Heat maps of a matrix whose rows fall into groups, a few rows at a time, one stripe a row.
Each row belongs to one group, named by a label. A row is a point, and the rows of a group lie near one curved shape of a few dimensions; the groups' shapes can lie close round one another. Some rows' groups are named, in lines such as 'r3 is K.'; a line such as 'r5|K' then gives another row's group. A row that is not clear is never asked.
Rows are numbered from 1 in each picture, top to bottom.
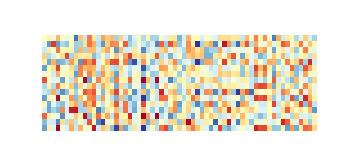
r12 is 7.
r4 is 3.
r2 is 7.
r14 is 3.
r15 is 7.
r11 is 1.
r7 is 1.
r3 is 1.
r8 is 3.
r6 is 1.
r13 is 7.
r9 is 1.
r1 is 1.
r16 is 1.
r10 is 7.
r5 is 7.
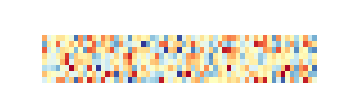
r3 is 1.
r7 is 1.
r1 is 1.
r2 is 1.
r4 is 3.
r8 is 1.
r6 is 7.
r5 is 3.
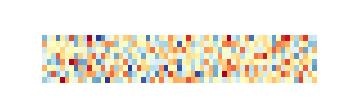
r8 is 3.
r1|7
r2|1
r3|3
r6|1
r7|7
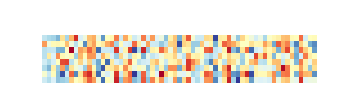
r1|7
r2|1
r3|7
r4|1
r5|3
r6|7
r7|7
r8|7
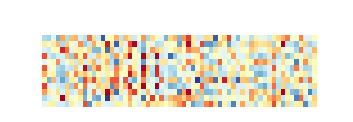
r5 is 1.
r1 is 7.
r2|1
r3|3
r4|3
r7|3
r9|3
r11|3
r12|3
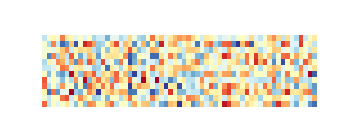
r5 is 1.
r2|7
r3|3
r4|7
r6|3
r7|7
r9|1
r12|1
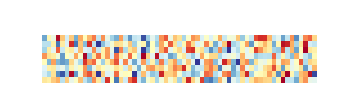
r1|1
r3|1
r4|3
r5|7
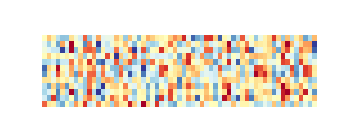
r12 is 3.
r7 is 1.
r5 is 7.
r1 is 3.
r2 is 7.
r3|7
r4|1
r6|1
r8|1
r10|7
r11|7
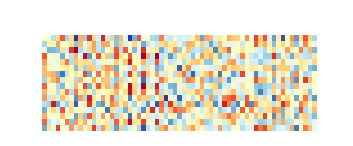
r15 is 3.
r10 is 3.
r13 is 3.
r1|1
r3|7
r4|3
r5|3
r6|1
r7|3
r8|1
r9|3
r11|1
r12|7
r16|1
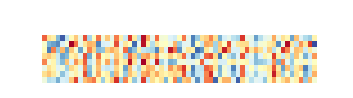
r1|3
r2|7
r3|7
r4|3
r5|3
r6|3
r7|3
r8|7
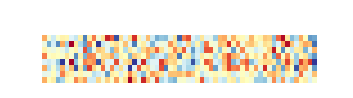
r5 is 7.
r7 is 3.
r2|7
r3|3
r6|1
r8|3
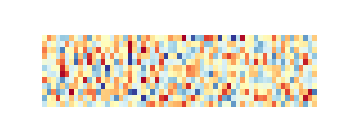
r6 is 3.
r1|3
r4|1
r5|1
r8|3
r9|7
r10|7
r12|3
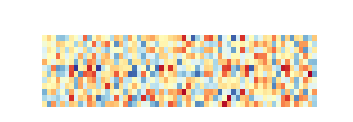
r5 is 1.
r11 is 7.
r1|3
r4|1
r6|7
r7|7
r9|1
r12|7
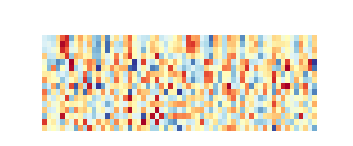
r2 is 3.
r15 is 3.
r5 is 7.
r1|3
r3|3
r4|3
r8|3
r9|7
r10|1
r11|3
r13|3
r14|3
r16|1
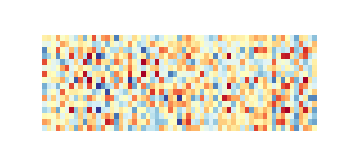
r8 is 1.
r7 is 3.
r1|1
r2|3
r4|7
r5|3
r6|3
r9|7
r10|3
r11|1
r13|7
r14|1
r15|1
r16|1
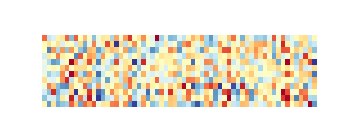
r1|3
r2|1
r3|7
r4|1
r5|7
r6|3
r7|7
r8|3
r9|3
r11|7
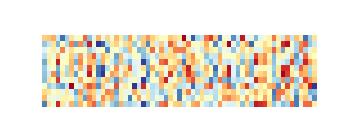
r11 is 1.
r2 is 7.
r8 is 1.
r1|3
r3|3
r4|1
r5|1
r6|7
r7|7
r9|7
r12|1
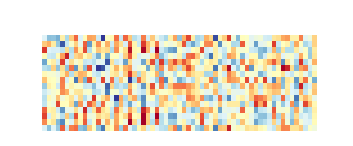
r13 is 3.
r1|7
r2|3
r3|3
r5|3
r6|7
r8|1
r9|3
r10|3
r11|1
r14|3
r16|7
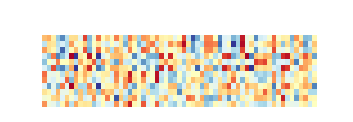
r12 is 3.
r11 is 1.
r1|3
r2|3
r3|3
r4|7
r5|1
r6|7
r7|3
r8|3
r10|1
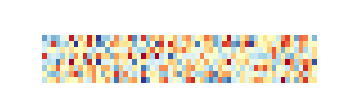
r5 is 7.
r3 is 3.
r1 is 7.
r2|7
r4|3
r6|1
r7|7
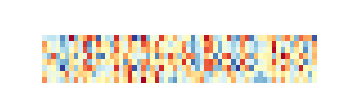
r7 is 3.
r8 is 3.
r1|7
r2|3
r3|3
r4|7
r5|3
